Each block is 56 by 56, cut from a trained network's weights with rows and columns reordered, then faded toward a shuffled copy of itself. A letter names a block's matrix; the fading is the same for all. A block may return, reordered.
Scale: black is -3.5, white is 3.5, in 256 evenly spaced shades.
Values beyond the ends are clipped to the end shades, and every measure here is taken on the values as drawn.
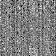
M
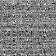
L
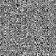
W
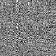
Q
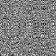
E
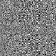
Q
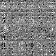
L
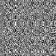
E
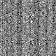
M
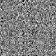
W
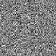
W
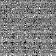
L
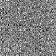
Q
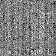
M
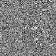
W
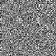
E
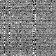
L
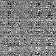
L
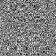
W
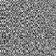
E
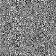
Q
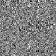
W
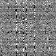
L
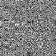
W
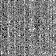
M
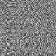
E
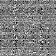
L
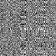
E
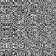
E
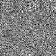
Q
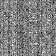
M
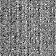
M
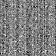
M
